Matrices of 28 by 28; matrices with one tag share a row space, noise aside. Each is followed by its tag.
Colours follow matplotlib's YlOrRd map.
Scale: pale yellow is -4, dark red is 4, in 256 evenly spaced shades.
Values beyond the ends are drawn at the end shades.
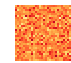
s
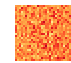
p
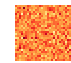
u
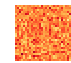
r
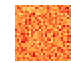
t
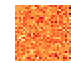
s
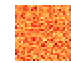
p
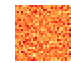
s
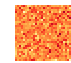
s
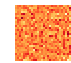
s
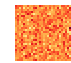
s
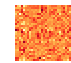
u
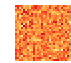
r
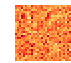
s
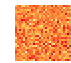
t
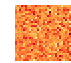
s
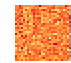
r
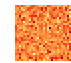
s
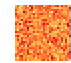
r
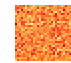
p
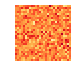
t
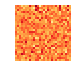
t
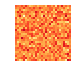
t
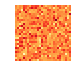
u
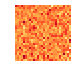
s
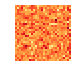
s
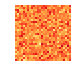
u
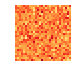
t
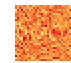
r
